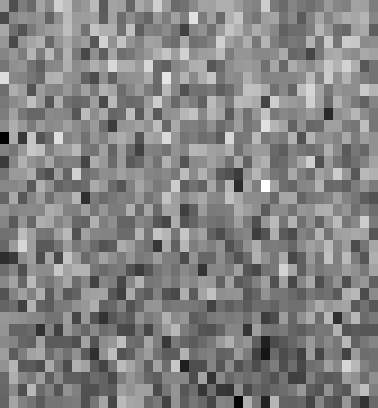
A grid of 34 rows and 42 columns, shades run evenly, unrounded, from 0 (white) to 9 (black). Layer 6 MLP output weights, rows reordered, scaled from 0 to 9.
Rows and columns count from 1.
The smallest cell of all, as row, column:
16, 30
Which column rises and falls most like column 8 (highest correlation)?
22
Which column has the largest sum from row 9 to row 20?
1
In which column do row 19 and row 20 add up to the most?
29
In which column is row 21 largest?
18
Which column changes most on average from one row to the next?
21
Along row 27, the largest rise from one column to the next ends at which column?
38
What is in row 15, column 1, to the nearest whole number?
5
